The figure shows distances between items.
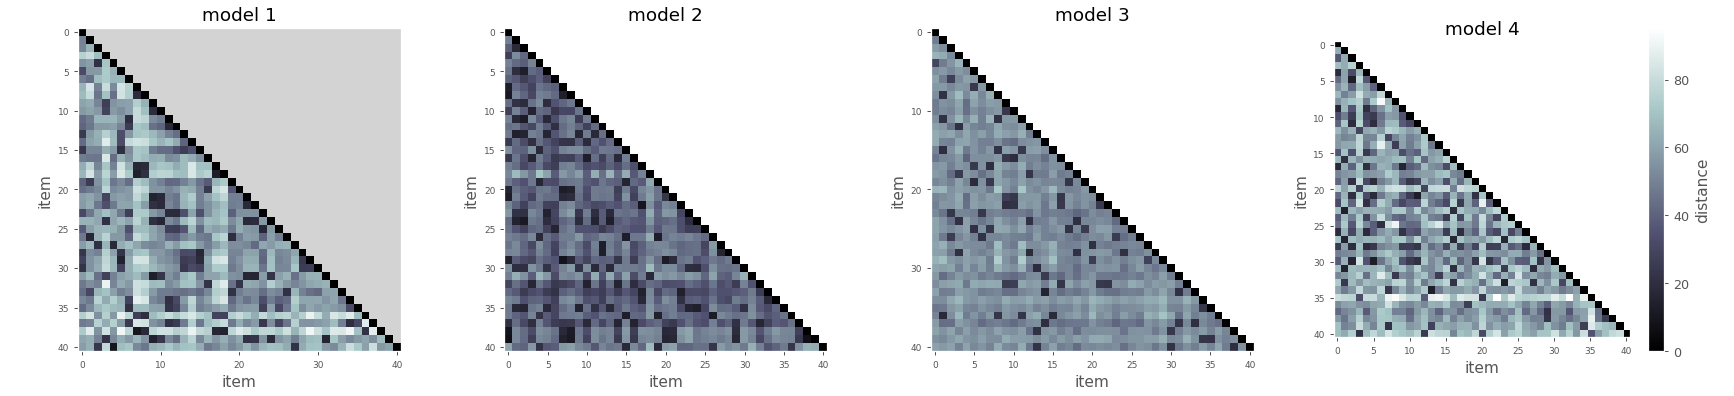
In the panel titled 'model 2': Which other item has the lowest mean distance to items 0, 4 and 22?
33
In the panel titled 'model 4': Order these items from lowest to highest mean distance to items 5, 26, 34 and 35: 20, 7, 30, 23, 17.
30, 17, 7, 20, 23
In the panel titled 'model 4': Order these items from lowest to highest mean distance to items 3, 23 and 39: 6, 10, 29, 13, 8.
13, 10, 29, 6, 8
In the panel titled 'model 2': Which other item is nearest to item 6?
25
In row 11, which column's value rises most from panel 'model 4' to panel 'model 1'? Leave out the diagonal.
2
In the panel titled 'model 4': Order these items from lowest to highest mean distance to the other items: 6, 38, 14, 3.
38, 14, 6, 3
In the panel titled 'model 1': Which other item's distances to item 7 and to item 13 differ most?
38
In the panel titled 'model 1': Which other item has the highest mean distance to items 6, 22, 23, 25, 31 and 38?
14
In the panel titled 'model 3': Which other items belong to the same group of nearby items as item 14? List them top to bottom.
31, 33, 37
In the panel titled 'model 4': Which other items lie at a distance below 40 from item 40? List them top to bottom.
3, 12, 20, 35
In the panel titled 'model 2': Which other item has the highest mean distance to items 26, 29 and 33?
18
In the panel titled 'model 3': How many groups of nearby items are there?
10
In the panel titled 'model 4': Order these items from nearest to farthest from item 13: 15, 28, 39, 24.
39, 28, 24, 15
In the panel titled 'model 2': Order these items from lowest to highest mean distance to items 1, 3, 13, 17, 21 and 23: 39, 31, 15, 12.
12, 39, 15, 31
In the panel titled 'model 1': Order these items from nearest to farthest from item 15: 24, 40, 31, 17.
31, 24, 40, 17
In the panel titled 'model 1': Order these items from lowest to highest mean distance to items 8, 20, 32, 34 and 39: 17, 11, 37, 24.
11, 24, 37, 17
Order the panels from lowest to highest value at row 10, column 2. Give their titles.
model 4, model 2, model 3, model 1
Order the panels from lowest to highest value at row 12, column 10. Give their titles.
model 2, model 1, model 3, model 4
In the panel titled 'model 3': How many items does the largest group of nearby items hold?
6
